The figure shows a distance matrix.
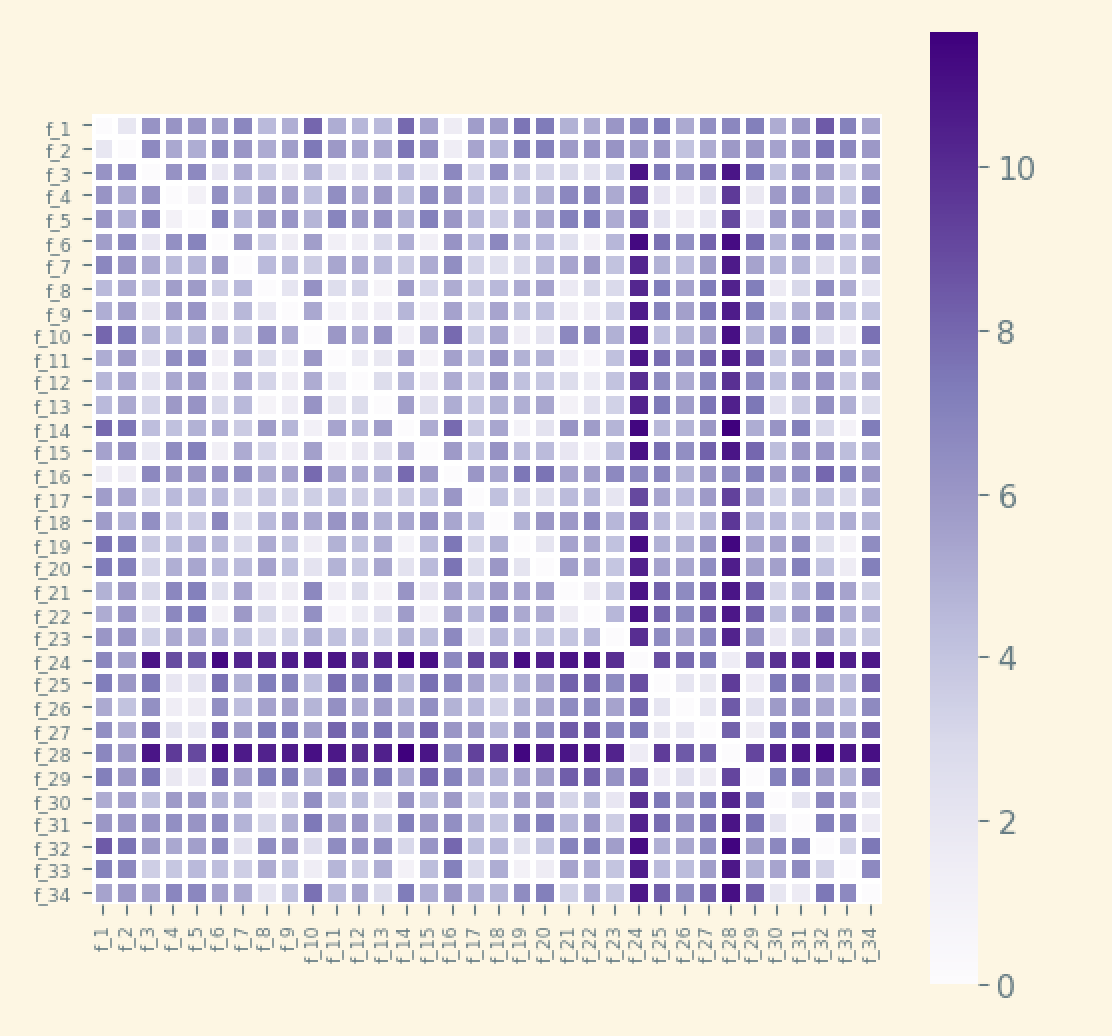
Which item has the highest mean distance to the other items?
f_28
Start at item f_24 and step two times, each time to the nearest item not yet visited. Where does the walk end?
f_2
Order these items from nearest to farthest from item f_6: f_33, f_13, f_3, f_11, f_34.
f_11, f_3, f_13, f_33, f_34
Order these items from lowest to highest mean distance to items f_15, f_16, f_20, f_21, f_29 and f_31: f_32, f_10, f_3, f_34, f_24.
f_3, f_34, f_10, f_32, f_24
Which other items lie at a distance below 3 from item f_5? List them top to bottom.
f_4, f_25, f_26, f_27, f_29
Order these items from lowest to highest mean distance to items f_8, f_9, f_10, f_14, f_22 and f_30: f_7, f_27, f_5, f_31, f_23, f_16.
f_23, f_7, f_31, f_5, f_16, f_27
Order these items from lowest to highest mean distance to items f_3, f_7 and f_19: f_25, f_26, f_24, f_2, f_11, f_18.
f_11, f_18, f_26, f_25, f_2, f_24
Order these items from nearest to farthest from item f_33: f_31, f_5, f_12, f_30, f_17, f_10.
f_10, f_17, f_12, f_5, f_30, f_31
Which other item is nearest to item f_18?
f_7
